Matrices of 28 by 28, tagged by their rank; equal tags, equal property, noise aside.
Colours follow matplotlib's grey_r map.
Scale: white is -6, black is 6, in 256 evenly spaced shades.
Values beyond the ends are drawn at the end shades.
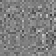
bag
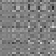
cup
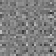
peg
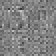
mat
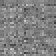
mat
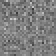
bag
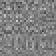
mat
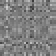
mat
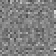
mat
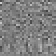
mat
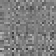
mat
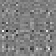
peg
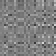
cup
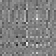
peg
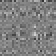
peg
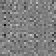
mat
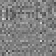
mat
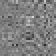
peg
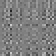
cup
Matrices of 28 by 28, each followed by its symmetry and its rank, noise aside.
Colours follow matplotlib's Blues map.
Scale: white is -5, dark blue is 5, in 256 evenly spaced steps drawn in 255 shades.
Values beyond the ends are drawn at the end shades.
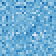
symmetric, rank five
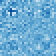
symmetric, rank three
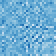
symmetric, rank three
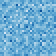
symmetric, rank five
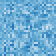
antisymmetric, rank four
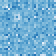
symmetric, rank four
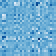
symmetric, rank three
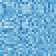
no symmetry, rank five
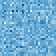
antisymmetric, rank four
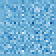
antisymmetric, rank four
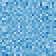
no symmetry, rank five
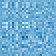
no symmetry, rank three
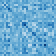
symmetric, rank four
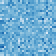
no symmetry, rank five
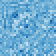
symmetric, rank four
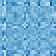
no symmetry, rank four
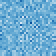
no symmetry, rank five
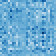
no symmetry, rank five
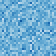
symmetric, rank five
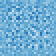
symmetric, rank four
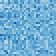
no symmetry, rank five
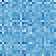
no symmetry, rank three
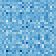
no symmetry, rank three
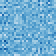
no symmetry, rank five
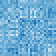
symmetric, rank three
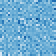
antisymmetric, rank four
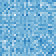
symmetric, rank five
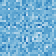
symmetric, rank five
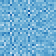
no symmetry, rank three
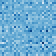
symmetric, rank three
